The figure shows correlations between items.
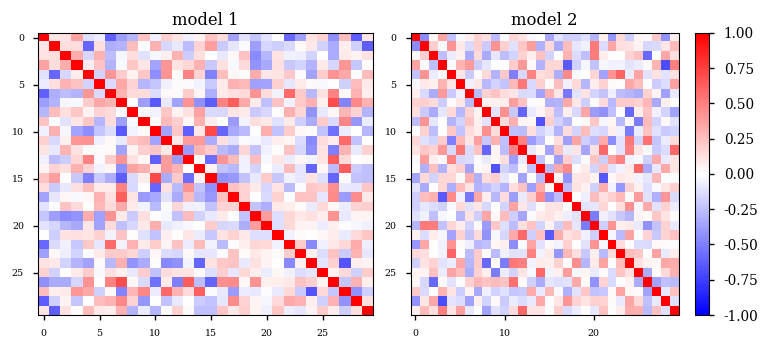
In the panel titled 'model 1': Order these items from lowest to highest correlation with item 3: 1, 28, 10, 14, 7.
10, 28, 7, 1, 14
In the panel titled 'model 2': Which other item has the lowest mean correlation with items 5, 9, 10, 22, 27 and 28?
0
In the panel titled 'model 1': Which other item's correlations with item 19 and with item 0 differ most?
6
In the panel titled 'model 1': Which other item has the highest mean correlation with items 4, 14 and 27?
11
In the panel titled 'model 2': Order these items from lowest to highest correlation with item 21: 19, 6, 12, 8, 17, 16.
8, 6, 19, 17, 16, 12
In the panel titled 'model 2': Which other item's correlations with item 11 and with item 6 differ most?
24
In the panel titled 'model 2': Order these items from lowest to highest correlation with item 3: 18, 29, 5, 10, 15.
18, 10, 15, 5, 29
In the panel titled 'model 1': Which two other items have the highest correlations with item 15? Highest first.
10, 1
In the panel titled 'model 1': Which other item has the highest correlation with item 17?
7
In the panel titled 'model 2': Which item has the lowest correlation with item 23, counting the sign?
16
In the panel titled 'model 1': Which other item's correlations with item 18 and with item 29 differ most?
1
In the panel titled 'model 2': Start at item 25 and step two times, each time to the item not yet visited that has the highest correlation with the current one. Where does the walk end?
17
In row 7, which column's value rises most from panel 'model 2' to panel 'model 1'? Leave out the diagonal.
16
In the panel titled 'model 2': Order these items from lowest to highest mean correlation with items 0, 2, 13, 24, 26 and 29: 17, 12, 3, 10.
10, 17, 3, 12
